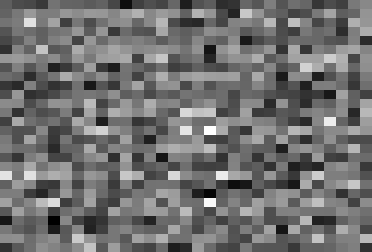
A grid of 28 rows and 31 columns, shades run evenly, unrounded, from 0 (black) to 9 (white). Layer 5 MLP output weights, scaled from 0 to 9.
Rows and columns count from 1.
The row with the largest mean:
20
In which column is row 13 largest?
16
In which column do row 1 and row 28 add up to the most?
8
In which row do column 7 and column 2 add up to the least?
13
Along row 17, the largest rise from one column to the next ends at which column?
25
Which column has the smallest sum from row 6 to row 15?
24
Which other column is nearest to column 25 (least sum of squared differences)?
23
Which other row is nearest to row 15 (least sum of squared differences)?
17
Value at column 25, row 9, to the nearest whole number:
5
